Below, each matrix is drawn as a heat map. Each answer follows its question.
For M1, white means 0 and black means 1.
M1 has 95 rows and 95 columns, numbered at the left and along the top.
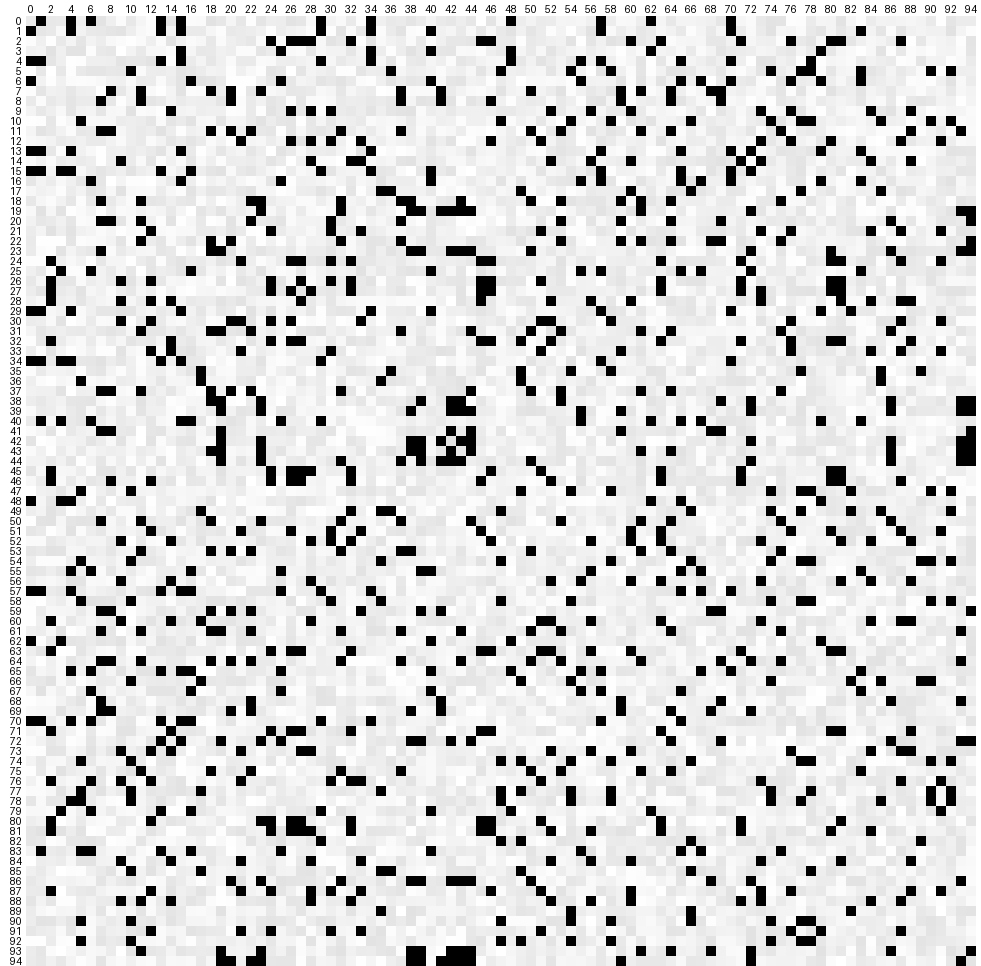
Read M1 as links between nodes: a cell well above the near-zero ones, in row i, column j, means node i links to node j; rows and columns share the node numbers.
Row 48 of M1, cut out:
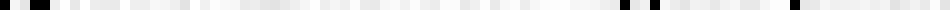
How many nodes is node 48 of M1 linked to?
6
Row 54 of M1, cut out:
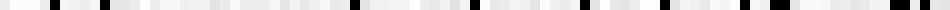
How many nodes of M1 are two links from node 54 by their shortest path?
8
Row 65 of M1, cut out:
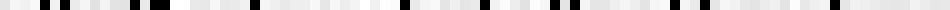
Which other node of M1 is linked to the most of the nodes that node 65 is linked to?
node 16
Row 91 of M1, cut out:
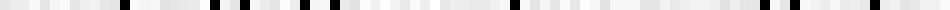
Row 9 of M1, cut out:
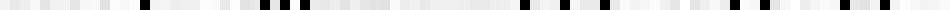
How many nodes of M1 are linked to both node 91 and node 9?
2
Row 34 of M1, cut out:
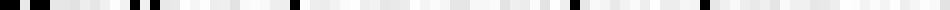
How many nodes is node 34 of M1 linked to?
9
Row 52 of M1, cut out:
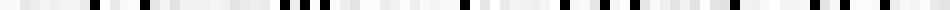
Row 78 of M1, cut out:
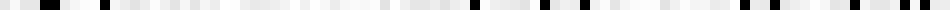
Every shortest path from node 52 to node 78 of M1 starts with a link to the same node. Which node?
node 30
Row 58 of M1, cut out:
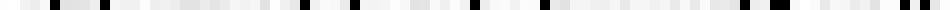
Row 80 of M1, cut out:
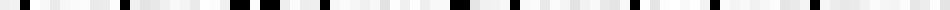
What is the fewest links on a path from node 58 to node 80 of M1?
3
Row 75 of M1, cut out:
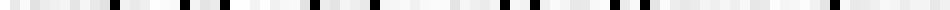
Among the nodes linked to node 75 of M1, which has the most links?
node 64
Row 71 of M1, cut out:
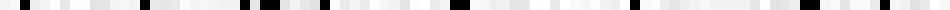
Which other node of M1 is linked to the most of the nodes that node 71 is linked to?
node 32
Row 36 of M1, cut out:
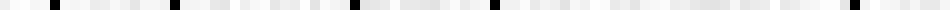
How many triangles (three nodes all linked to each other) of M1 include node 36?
6
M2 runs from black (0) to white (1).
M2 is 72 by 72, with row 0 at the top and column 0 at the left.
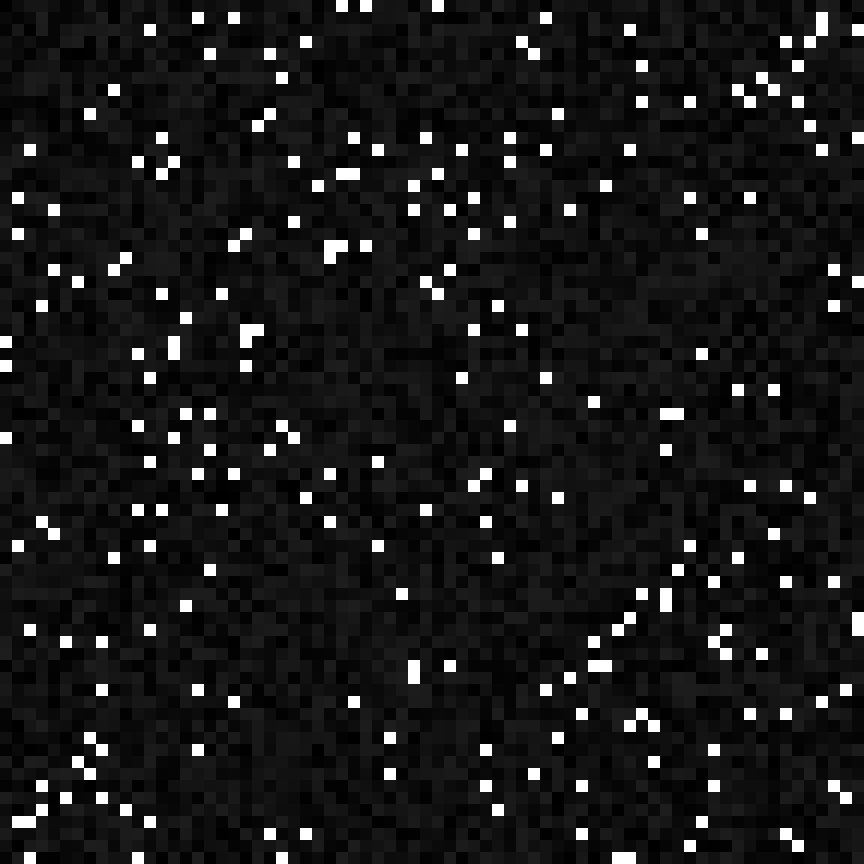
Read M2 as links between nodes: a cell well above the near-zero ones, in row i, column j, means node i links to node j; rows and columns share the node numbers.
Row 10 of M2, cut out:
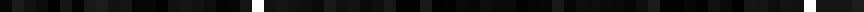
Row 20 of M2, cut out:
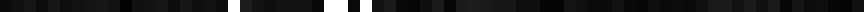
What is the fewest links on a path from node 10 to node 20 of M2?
3
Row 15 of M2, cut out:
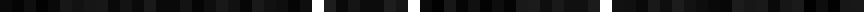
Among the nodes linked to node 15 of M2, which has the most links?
node 34
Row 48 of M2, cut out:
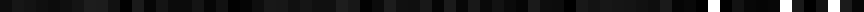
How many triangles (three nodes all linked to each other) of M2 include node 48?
2
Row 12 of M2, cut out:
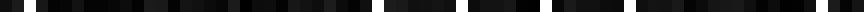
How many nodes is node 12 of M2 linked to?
6
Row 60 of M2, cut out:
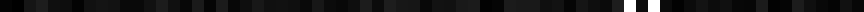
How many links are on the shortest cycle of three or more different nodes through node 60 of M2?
7
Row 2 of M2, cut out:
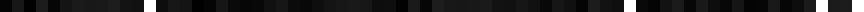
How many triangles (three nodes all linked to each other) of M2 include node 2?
3
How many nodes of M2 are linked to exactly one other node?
2
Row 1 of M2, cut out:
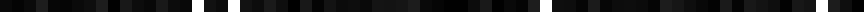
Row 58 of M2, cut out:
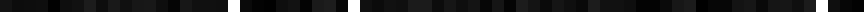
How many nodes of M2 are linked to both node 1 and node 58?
2
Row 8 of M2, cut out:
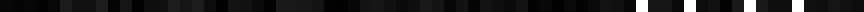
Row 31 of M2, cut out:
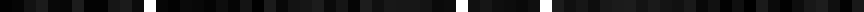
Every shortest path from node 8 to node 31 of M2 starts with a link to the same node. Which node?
node 57
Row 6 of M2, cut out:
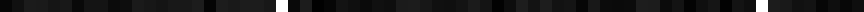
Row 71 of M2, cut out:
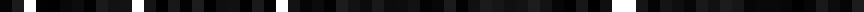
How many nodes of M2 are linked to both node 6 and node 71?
1
